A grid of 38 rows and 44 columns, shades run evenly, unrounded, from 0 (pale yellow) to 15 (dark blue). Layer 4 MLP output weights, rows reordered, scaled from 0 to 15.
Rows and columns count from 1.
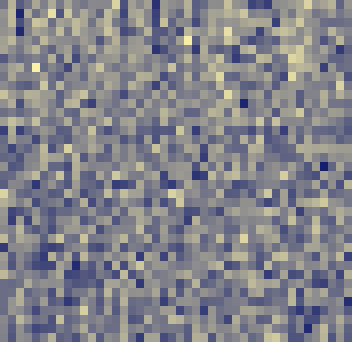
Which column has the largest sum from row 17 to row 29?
2
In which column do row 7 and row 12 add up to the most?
31
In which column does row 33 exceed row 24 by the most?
34
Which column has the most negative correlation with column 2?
20
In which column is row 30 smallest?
18
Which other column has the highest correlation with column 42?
29
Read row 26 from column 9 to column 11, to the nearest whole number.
6 6 7
